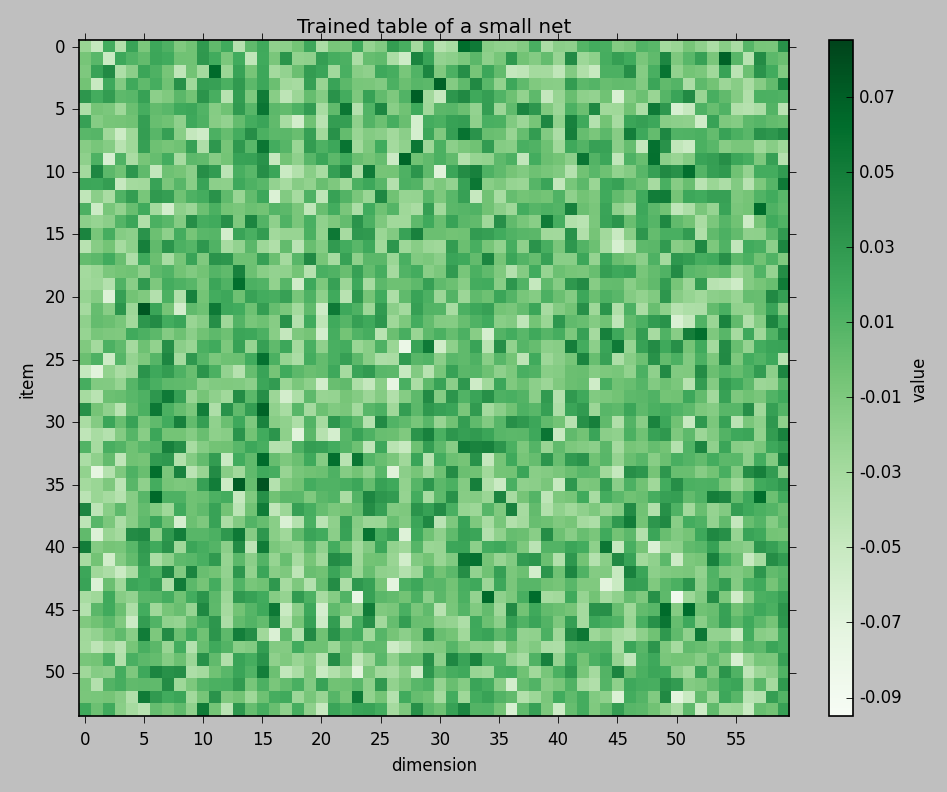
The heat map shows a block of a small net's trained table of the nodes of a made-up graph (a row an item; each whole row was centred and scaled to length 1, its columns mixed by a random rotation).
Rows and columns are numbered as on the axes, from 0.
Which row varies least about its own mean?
18
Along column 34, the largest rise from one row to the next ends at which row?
44
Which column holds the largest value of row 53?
10
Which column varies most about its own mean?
45
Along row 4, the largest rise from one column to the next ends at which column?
31
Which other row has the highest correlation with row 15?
4
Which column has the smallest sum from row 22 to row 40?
1
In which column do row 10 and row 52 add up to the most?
49
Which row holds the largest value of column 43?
30
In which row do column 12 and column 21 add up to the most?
21
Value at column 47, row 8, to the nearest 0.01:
-0.05
